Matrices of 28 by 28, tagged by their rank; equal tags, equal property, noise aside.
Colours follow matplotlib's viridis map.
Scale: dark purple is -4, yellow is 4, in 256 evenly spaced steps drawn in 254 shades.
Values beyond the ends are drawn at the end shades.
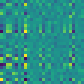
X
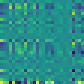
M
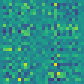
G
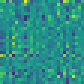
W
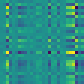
X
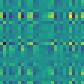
X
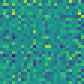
W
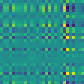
X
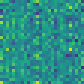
W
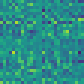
W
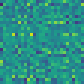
W
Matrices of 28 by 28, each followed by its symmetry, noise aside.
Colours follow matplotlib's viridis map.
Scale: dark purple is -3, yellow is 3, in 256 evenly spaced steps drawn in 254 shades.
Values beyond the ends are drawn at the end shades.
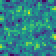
same after a half turn.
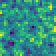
no symmetry.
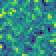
symmetric.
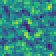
same after a half turn.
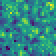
symmetric across the other diagonal.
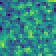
no symmetry.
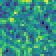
no symmetry.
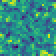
same after a half turn.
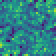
same after a half turn.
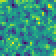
symmetric across the other diagonal.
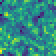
no symmetry.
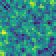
symmetric.
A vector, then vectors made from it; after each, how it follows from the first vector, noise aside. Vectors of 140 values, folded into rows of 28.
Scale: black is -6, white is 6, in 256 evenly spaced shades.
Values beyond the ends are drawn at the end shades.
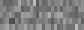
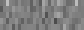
reversed, partly zeroed.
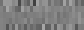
negated, partly zeroed.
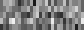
negated, scaled up.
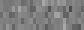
reversed, partly zeroed.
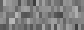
negated.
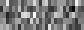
reversed, scaled up.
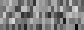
negated, scaled up.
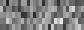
reversed, negated, scaled up.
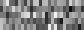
reversed, scaled up.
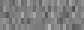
reversed, partly zeroed.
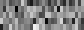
wrapped around, negated, scaled up.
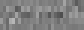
negated, partly zeroed.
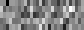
reversed, negated, scaled up.
